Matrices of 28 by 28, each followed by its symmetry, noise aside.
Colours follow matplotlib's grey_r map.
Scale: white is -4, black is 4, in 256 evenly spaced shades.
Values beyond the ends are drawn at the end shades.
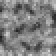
same after a half turn.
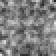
antisymmetric.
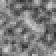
symmetric across the other diagonal.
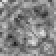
symmetric.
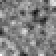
symmetric across the other diagonal.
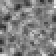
symmetric.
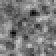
symmetric.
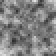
symmetric across the other diagonal.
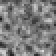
symmetric across the other diagonal.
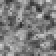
symmetric across the other diagonal.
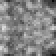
mirrored top to bottom.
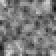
same after a half turn.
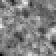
symmetric across the other diagonal.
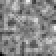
symmetric across the other diagonal.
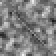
same after a half turn.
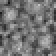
same after a half turn.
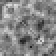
symmetric.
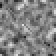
symmetric across the other diagonal.
